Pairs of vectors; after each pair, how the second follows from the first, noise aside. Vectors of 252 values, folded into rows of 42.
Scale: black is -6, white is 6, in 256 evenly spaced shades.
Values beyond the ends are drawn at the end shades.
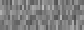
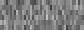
wrapped around.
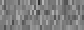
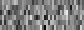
reversed, scaled up.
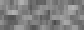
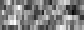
reversed, scaled up.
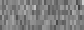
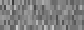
wrapped around.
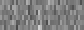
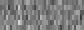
wrapped around.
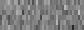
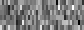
wrapped around, negated, scaled up.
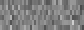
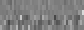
wrapped around, partly zeroed.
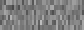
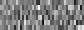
wrapped around, negated, scaled up.
